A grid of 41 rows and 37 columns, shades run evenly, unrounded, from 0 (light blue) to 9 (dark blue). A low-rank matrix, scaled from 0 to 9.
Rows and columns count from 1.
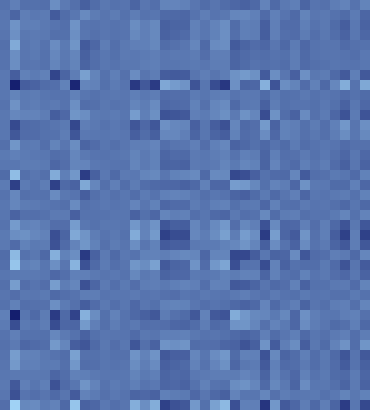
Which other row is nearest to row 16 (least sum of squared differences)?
21
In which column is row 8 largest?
6
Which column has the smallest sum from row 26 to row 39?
2
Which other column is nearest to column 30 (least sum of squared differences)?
7
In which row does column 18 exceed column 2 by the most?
41
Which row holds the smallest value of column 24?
32
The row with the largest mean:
9
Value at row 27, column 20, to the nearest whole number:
3
